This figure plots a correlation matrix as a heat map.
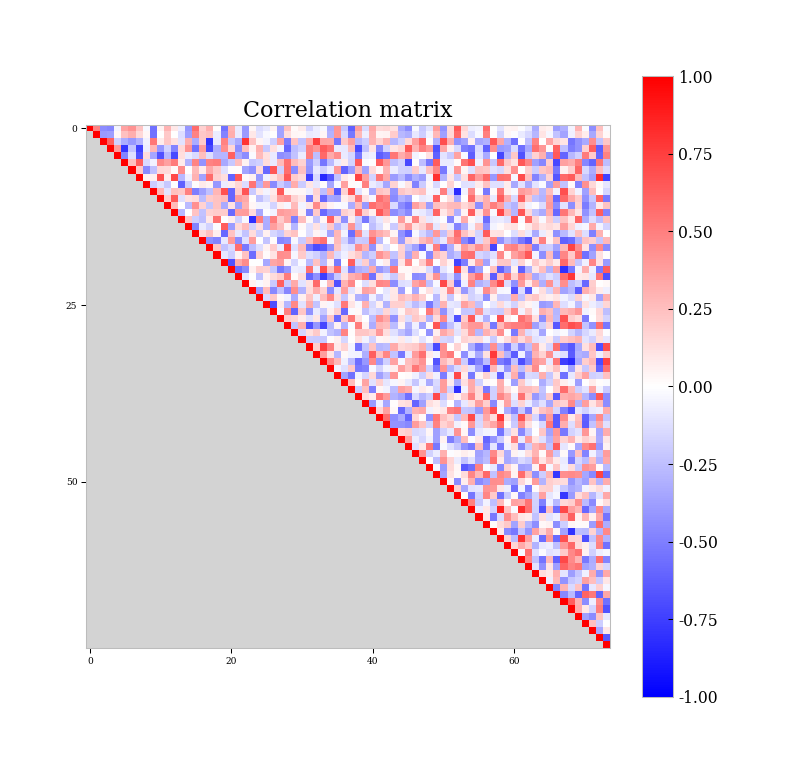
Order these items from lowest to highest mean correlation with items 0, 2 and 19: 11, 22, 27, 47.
11, 27, 47, 22
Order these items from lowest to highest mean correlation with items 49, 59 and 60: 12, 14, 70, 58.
70, 14, 58, 12
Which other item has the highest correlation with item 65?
42
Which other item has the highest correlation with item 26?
6
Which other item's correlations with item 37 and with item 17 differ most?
2
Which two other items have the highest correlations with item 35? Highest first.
52, 20
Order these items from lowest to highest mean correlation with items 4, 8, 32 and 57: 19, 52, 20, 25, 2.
19, 25, 52, 20, 2
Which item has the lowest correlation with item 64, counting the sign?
54
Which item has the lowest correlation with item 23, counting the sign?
13
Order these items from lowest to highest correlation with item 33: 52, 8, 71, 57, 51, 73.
8, 51, 71, 52, 57, 73
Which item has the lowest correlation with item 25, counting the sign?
26
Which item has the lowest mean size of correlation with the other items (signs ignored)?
30
